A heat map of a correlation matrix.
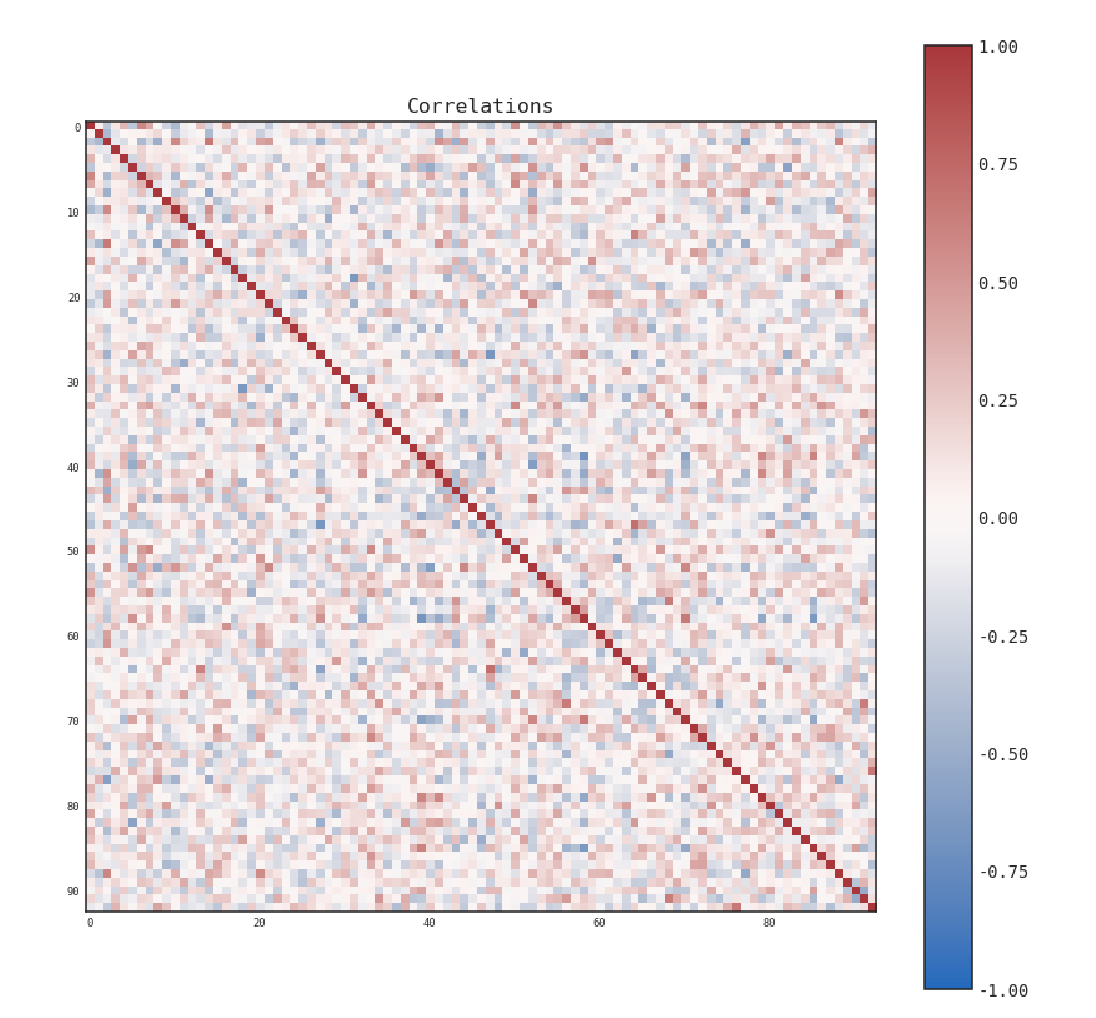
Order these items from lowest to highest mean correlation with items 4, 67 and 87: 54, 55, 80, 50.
80, 54, 55, 50
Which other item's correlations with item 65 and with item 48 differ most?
64
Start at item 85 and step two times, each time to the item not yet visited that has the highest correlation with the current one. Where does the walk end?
79
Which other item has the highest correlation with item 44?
52
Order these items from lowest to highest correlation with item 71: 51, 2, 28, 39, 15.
28, 39, 2, 51, 15
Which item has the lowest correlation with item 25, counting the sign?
20
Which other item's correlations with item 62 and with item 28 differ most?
51
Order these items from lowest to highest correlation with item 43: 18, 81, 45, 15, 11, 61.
61, 11, 15, 81, 18, 45
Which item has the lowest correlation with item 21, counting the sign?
31
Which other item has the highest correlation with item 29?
63
